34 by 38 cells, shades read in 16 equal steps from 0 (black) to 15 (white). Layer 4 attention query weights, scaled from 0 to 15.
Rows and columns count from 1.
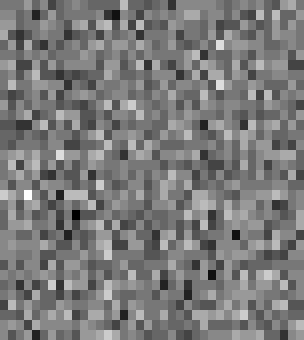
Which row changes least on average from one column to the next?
26
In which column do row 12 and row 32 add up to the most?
18
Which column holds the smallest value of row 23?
8
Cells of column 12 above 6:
18
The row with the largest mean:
20
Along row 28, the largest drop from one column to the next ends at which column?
27
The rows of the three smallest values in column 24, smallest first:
30, 29, 34
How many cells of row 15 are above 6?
21
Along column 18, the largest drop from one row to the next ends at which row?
4
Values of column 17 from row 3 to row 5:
4 8 7
